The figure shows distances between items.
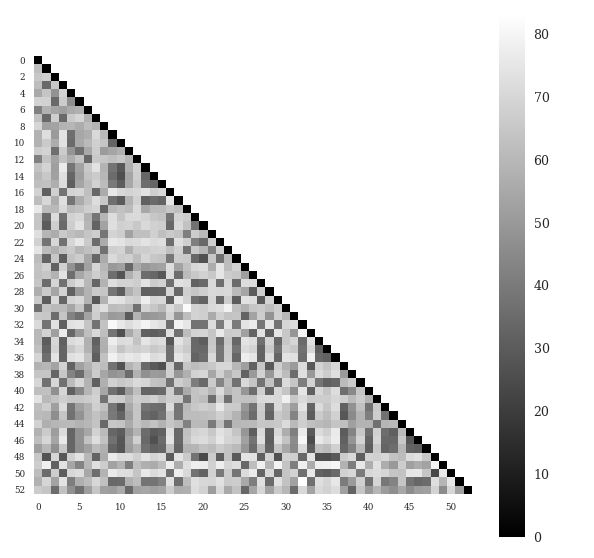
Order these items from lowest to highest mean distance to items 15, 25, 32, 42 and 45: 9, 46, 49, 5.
46, 9, 5, 49
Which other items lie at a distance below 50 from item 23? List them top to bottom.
8, 18, 21, 41, 44
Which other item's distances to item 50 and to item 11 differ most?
48
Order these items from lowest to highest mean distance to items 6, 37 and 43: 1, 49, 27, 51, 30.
51, 30, 49, 1, 27
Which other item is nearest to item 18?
8
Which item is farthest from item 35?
49
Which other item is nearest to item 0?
30
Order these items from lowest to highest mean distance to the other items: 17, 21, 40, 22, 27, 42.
40, 42, 17, 27, 22, 21
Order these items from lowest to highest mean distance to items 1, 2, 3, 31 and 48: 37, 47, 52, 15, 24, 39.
24, 39, 52, 47, 37, 15
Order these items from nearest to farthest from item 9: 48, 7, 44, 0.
0, 44, 7, 48
